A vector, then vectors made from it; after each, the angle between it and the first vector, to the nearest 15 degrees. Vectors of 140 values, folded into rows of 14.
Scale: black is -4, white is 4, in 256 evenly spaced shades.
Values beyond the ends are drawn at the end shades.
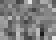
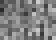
60 degrees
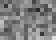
60 degrees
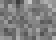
45 degrees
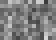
90 degrees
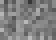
105 degrees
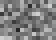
90 degrees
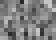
45 degrees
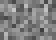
90 degrees
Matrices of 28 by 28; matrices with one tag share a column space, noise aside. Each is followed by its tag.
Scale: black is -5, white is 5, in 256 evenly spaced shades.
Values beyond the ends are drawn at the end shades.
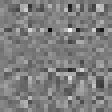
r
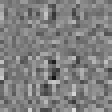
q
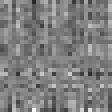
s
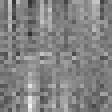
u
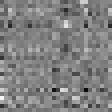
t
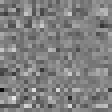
t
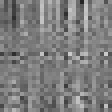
u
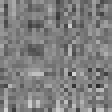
s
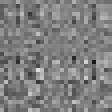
q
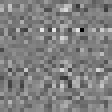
r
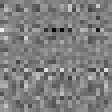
r
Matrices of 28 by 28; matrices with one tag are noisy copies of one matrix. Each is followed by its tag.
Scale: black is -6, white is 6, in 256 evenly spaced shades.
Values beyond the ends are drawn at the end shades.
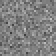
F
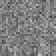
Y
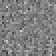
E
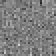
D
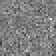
F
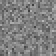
E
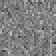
E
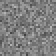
F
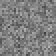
F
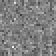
E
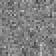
Y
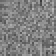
D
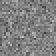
F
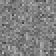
Y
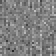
D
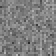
D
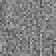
D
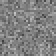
Y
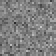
F
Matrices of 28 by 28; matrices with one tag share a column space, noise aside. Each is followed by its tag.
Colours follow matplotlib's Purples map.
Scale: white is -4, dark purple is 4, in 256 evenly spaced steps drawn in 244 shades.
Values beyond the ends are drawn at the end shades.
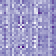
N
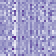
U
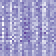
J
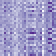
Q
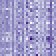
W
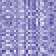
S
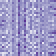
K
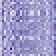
U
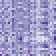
W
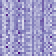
K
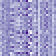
K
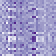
W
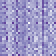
W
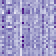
N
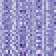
S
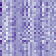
J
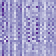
J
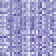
K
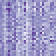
J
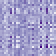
N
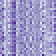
W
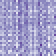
S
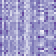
U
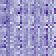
N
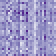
U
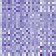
Q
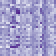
N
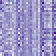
Q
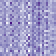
S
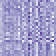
J
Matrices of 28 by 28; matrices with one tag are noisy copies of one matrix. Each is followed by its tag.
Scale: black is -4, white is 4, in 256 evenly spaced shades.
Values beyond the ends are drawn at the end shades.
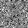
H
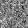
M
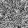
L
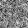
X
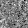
M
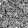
X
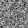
H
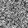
H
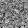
L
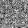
L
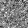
H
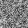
M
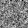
H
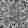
H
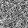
M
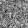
X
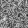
M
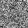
H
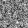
X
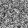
L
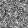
X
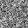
M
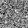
L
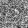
L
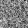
M
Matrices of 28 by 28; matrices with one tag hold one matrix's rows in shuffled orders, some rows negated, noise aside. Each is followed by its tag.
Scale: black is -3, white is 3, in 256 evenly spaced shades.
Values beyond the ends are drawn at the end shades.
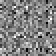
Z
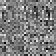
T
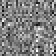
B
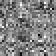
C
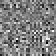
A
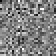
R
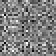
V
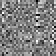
B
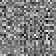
T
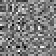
R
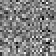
A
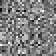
R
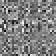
V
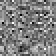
C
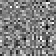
A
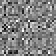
V
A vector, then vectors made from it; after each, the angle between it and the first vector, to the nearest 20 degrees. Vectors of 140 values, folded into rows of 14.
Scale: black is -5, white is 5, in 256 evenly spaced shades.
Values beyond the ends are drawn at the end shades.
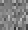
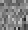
40 degrees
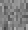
120 degrees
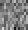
40 degrees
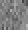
100 degrees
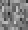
80 degrees
